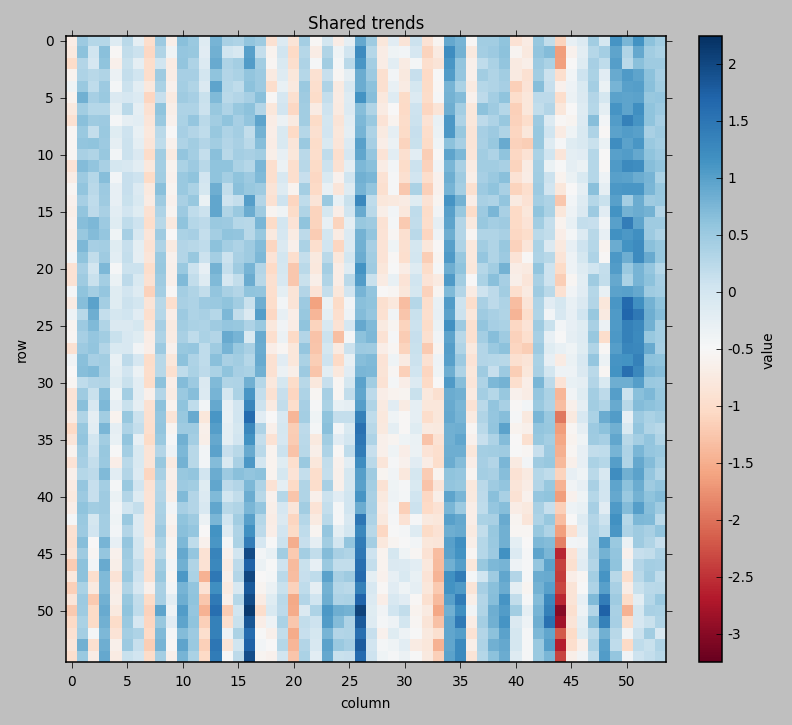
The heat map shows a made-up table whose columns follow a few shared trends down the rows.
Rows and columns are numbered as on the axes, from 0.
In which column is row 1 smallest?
44
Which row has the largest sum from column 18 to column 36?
50
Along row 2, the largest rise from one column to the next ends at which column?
34
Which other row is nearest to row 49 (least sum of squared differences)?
51
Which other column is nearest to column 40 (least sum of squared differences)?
22
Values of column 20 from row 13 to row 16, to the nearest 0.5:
-0.5 -1 -1 -1
